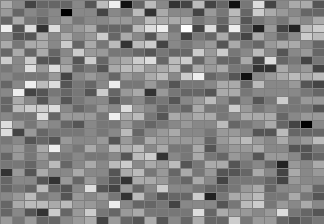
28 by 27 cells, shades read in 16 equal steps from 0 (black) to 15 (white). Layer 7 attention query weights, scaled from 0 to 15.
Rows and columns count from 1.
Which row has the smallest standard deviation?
3
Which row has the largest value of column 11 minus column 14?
14
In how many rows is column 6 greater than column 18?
13
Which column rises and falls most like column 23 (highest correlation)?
16
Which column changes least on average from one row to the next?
7
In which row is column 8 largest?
24
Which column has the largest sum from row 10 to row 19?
11
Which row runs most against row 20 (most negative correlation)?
5
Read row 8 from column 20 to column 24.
6 10 4 13 6
